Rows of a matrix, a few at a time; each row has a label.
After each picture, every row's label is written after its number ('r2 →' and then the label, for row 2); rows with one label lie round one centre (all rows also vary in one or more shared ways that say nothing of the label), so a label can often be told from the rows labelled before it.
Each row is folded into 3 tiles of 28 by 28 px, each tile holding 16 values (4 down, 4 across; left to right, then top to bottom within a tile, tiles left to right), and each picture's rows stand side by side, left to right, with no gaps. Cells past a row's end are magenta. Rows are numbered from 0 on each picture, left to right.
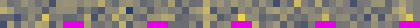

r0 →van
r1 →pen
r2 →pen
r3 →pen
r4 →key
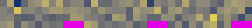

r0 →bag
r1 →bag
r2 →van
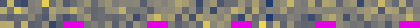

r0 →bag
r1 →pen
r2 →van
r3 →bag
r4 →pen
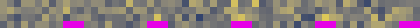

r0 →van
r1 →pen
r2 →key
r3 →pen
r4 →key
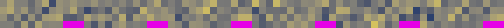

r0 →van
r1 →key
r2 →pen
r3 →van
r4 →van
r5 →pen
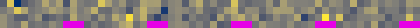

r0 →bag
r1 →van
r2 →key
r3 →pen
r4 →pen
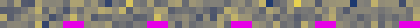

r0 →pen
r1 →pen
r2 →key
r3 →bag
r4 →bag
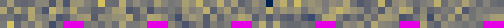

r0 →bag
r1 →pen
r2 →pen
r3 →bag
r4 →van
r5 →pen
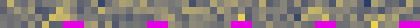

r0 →key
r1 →bag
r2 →pen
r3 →key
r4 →van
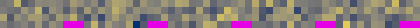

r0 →pen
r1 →bag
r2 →key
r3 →pen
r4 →bag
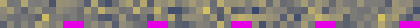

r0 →van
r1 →bag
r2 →pen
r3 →key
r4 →van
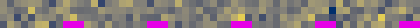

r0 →key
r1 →bag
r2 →key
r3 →van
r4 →van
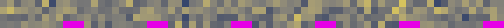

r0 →van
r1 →key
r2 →bag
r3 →van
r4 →key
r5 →bag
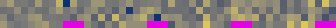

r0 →bag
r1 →van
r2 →key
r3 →van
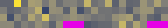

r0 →pen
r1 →van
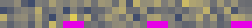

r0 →pen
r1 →pen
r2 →pen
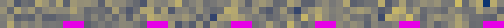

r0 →bag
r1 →key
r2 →key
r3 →key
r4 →key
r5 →bag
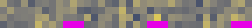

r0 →van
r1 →pen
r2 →key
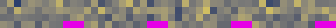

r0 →bag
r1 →bag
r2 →pen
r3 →bag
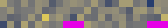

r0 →van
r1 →bag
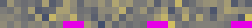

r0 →key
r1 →pen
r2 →bag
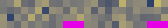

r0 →pen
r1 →bag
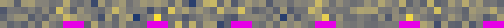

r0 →key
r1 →pen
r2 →bag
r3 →key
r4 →pen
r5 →bag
